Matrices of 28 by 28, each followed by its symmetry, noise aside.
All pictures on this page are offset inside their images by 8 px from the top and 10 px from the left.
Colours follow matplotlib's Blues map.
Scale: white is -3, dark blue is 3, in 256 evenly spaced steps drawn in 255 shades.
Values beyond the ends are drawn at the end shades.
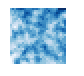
antisymmetric.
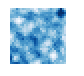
symmetric across the other diagonal.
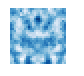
mirrored left to right.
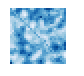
no symmetry.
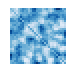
symmetric.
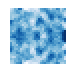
mirrored top to bottom.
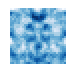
mirrored left to right.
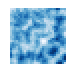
symmetric.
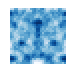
mirrored left to right.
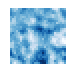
antisymmetric.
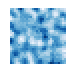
antisymmetric.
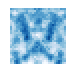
mirrored left to right.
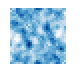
same after a half turn.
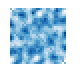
same after a half turn.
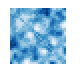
symmetric.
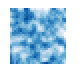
no symmetry.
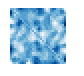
same after a half turn.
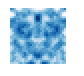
mirrored left to right.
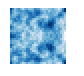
mirrored top to bottom.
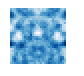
mirrored left to right.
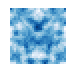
mirrored left to right.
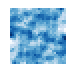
same after a half turn.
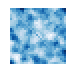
symmetric across the other diagonal.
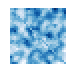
no symmetry.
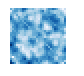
symmetric across the other diagonal.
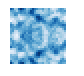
mirrored top to bottom.
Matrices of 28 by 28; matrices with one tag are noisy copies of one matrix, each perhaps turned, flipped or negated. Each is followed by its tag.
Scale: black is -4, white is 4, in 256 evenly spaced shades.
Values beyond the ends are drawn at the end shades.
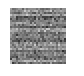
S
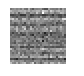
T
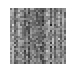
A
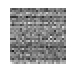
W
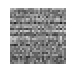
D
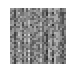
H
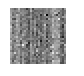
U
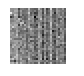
D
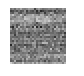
U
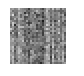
A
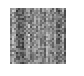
U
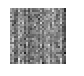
W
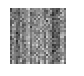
U
